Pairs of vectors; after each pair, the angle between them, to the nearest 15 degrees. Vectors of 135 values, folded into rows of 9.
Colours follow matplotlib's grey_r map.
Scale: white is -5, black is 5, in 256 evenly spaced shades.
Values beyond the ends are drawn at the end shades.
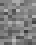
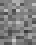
15 degrees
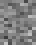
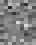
120 degrees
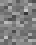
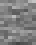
120 degrees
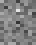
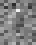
60 degrees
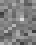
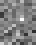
15 degrees
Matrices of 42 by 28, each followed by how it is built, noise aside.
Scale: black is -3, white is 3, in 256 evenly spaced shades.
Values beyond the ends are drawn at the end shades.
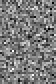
noise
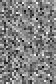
repeating rows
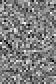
noise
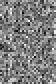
repeating rows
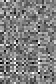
low rank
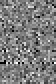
uneven rows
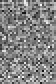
repeating columns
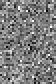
noise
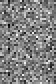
repeating rows
